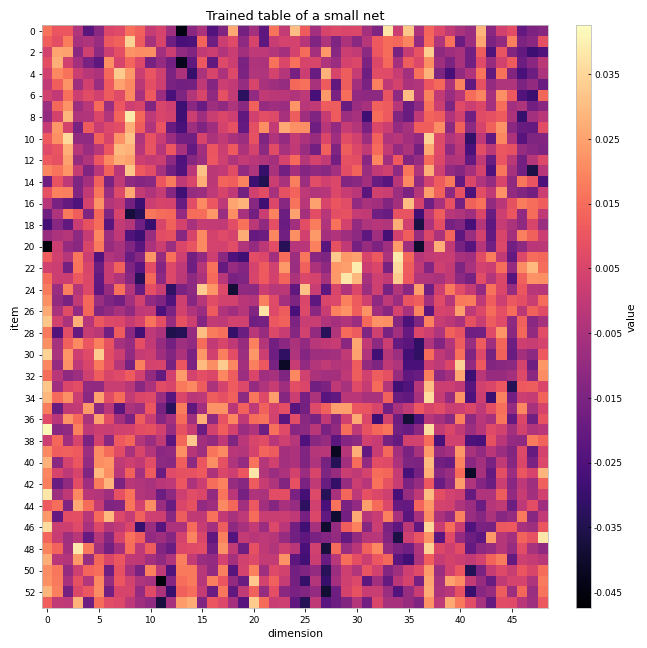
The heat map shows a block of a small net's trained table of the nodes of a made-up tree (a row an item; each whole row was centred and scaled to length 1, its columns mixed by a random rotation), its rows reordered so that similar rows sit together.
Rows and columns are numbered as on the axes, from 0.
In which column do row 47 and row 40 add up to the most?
37
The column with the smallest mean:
41
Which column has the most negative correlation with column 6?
28
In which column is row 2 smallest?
47
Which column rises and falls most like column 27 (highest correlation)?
42
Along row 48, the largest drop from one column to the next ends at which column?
27
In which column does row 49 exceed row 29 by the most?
23
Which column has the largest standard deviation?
13
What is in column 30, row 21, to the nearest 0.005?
0.025
